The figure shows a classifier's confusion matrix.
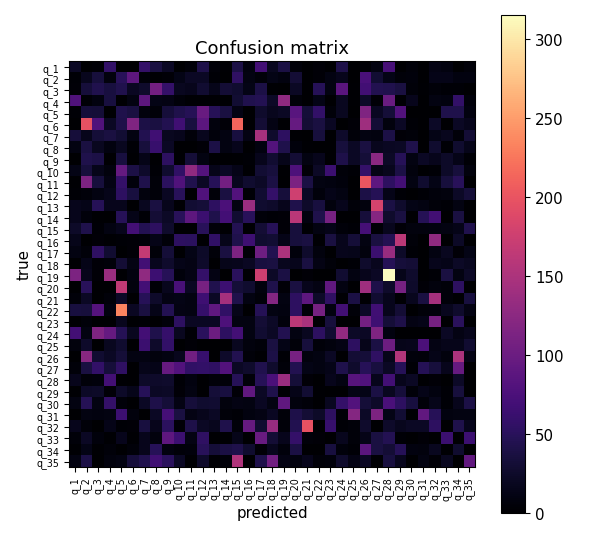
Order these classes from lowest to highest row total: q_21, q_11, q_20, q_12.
q_12, q_21, q_20, q_11
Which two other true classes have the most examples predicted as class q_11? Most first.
q_10, q_26
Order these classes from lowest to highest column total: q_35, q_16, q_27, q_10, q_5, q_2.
q_35, q_16, q_10, q_2, q_5, q_27
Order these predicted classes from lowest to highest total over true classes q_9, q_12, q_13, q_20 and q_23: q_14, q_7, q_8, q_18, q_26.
q_8, q_7, q_18, q_14, q_26
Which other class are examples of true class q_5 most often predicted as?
q_26
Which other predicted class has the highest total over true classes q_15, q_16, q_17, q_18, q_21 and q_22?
q_7
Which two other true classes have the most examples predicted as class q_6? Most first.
q_2, q_15
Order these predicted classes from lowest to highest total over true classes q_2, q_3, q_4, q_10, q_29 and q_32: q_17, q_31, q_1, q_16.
q_31, q_1, q_17, q_16
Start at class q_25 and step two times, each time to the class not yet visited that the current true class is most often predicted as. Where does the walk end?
q_19
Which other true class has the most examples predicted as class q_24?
q_3
